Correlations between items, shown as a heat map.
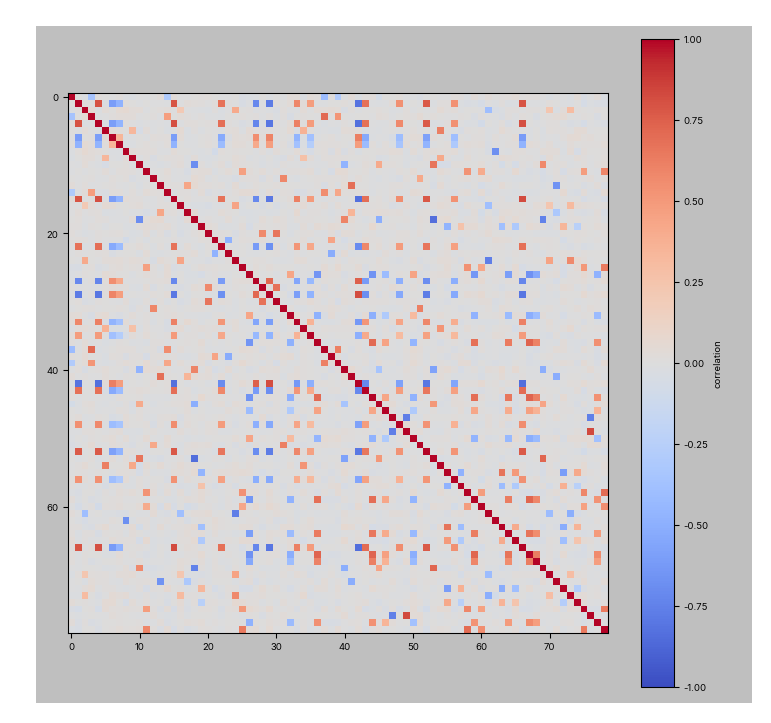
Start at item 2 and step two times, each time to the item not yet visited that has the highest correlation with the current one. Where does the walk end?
73
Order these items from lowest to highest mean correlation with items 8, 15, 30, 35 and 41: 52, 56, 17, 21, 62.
62, 21, 17, 56, 52
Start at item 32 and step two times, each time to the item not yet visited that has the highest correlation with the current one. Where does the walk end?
50
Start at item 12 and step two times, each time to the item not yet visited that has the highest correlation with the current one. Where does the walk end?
51
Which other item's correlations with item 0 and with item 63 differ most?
55
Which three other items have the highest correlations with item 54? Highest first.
5, 34, 9
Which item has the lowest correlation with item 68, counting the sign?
26
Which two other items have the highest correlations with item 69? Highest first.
53, 10
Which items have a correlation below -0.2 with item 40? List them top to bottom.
10, 45, 53, 69
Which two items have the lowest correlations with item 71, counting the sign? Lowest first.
13, 41
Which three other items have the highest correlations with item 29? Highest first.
42, 27, 6
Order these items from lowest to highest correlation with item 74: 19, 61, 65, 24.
19, 61, 24, 65
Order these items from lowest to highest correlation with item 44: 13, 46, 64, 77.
13, 46, 77, 64
